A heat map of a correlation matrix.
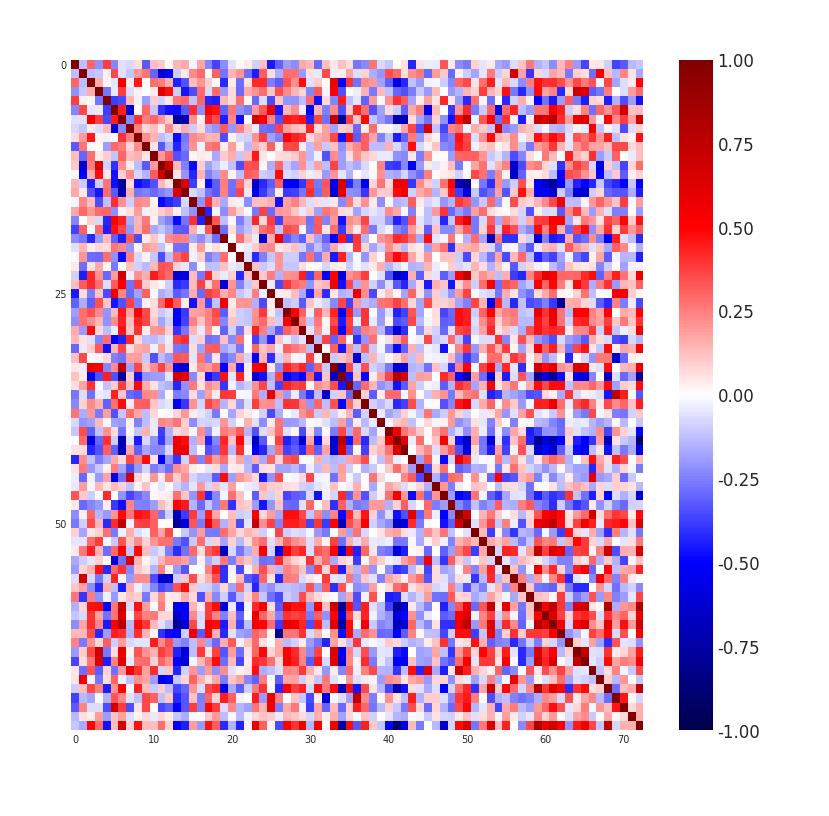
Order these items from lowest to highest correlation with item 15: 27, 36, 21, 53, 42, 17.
42, 21, 36, 27, 53, 17
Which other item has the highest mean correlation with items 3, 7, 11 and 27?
64
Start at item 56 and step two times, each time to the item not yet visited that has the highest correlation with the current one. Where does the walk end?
67
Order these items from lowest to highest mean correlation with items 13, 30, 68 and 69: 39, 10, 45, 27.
10, 27, 39, 45
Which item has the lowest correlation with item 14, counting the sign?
6
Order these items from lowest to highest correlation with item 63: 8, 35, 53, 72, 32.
32, 53, 72, 35, 8
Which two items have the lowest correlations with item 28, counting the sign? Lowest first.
13, 34
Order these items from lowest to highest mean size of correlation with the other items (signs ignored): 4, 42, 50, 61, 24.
4, 24, 42, 50, 61
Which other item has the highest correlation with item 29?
72
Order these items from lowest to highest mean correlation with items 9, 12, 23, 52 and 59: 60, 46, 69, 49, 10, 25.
46, 25, 69, 10, 49, 60
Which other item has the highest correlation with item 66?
49
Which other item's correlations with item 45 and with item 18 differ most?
5
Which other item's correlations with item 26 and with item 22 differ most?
62
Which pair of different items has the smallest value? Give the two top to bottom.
41, 72
